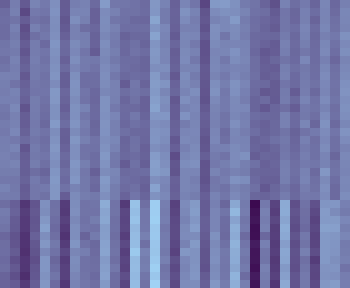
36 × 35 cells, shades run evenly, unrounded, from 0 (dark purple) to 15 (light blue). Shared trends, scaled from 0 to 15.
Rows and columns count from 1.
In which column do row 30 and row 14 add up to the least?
26
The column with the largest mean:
16
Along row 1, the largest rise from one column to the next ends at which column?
22
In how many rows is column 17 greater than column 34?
25
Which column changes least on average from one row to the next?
21
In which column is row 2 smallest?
3
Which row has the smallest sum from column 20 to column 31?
30
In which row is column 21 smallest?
1
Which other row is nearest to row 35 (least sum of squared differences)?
31
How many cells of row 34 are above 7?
24
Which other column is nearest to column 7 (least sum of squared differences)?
28
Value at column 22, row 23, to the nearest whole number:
8
